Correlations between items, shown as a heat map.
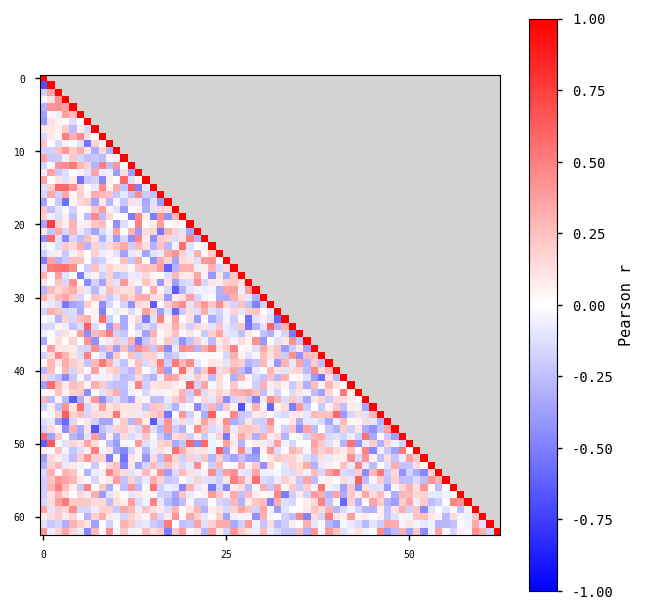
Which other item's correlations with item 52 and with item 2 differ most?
26
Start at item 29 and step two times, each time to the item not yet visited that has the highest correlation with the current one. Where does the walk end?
43
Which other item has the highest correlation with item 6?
34
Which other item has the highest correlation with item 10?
46
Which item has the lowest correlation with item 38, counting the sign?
41
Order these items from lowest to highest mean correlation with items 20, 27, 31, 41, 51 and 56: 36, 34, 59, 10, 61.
10, 61, 36, 59, 34
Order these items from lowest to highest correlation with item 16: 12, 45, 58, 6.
12, 58, 6, 45
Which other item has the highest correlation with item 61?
17
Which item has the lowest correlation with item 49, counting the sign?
25
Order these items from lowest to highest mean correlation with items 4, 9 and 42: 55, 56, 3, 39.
56, 55, 3, 39
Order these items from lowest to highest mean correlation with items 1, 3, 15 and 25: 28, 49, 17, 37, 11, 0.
0, 49, 17, 11, 28, 37
